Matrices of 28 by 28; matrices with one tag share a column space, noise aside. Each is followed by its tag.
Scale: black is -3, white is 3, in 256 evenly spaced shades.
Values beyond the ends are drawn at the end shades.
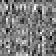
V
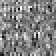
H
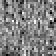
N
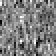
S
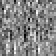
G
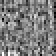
N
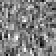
H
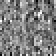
N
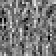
G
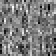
V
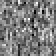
G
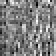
S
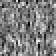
S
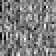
H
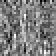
S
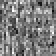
G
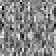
H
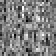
H
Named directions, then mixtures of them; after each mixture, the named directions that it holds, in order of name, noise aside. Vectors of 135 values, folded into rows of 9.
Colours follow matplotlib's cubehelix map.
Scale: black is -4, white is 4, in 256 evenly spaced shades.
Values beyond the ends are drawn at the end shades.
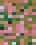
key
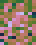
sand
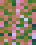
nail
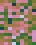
key, nail.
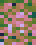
key, sand.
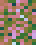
key, nail.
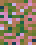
key.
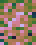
sand.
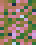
key, nail.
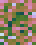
sand.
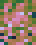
sand.
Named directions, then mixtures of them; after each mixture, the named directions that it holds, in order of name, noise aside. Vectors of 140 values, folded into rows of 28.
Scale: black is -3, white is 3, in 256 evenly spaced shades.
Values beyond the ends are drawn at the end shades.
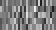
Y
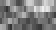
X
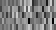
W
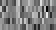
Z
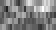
X.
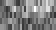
X, Y.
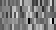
W, Y.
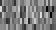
Y, Z.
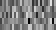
W, Y.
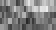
X.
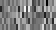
W, Y.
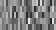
W, Y.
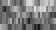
X, Z.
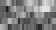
X.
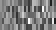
W, Z.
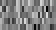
Z.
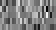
Z.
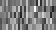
Y.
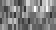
X, Y.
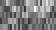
X, Y.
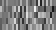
Y.
